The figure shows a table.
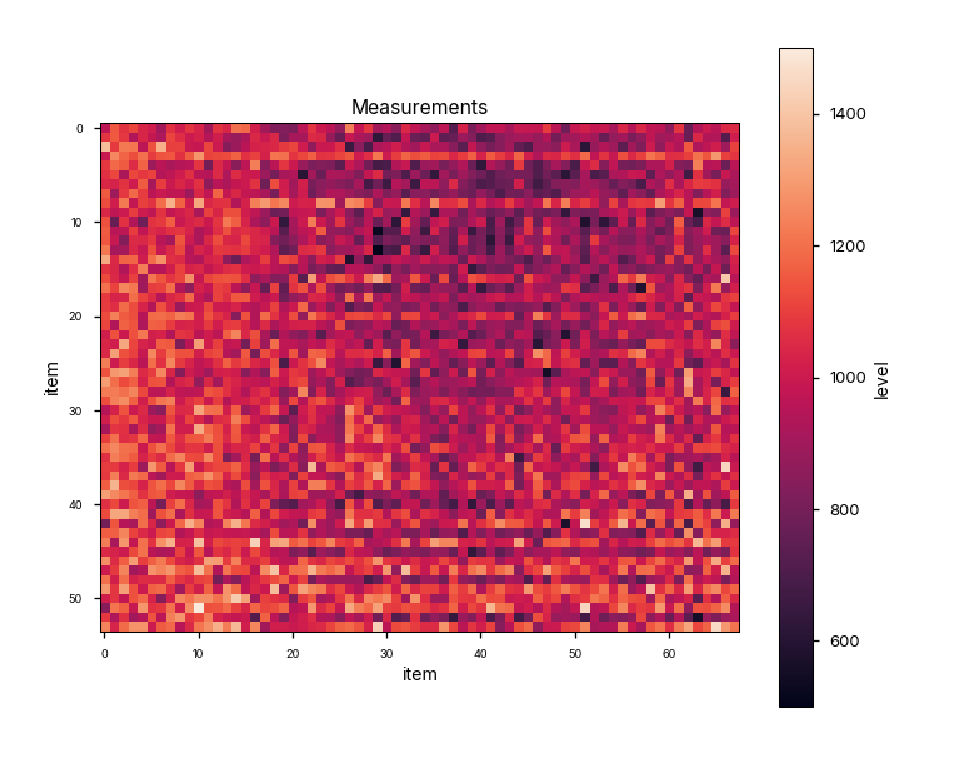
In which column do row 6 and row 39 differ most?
46
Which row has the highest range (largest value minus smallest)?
42
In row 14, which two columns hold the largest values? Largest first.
0, 6
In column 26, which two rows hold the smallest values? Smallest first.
14, 2
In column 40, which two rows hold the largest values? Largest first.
47, 50
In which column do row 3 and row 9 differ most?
63
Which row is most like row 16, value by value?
36
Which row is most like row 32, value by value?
30
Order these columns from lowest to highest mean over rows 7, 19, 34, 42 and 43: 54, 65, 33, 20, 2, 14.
33, 54, 20, 65, 14, 2
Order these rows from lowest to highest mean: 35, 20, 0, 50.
0, 35, 20, 50
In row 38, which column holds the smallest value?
44
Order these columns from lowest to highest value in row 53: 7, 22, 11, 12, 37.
22, 37, 7, 11, 12
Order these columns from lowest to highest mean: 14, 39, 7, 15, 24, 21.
39, 24, 21, 15, 14, 7
